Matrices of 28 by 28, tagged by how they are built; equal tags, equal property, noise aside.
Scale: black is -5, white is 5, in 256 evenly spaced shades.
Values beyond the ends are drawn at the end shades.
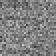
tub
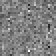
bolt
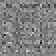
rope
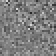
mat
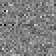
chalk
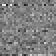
chalk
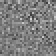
mat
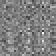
rope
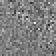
mat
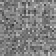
tub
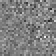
mat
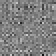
rope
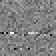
chalk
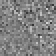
mat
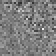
mat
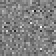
chalk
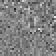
mat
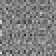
rope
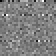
chalk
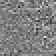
mat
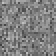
tub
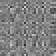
rope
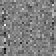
bolt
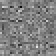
rope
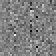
bolt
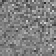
mat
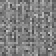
tub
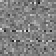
chalk
